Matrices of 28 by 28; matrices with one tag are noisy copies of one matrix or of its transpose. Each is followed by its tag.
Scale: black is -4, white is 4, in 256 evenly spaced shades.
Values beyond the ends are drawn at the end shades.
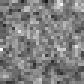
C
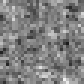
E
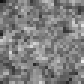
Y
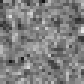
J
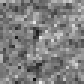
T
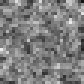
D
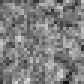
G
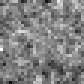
C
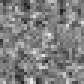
J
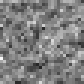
T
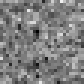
T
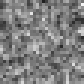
J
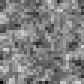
D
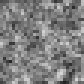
G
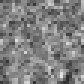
G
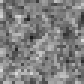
T
